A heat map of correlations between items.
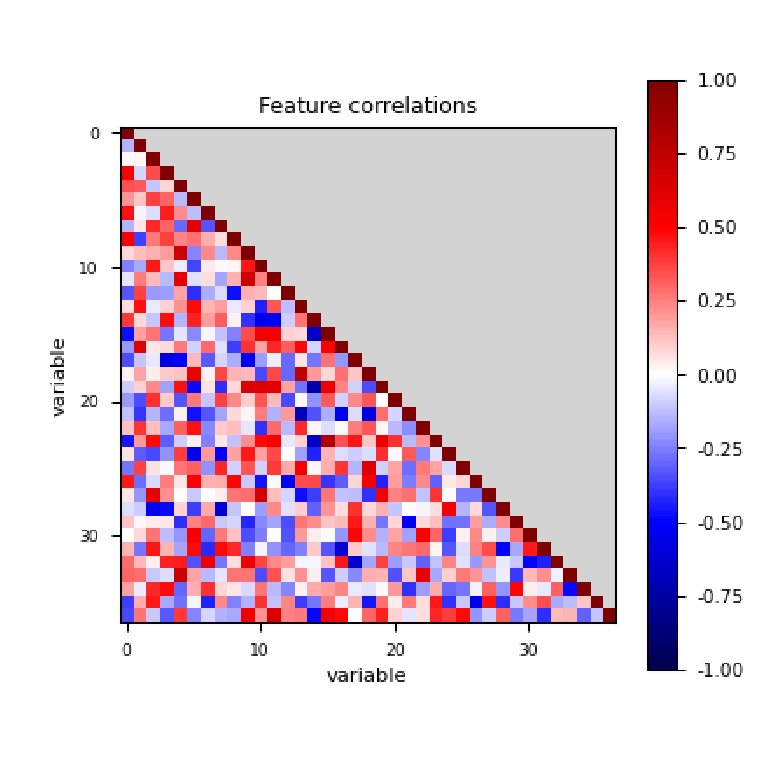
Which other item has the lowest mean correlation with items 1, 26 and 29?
21
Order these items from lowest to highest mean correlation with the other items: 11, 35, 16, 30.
35, 30, 16, 11
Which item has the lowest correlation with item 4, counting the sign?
17
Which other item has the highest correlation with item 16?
1
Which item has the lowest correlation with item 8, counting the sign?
12
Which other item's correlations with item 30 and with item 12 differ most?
5
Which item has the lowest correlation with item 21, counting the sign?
13
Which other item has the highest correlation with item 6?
32
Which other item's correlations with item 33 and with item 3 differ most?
34
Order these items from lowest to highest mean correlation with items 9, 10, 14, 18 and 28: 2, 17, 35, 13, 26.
35, 17, 2, 26, 13
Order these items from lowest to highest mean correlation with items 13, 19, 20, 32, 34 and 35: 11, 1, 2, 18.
18, 1, 11, 2
